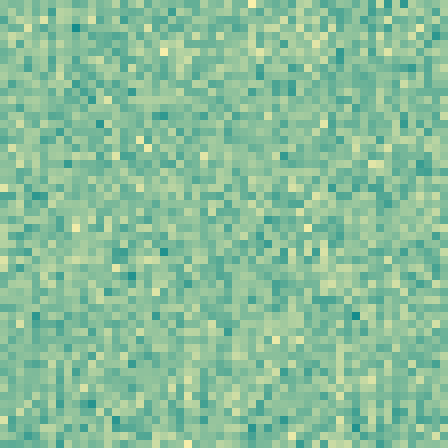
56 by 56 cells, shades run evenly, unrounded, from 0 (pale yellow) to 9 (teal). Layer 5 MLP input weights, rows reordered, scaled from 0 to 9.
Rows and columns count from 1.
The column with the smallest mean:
24
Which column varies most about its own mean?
43
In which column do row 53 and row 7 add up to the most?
15
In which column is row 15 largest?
21
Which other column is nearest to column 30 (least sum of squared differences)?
31
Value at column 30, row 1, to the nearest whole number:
5
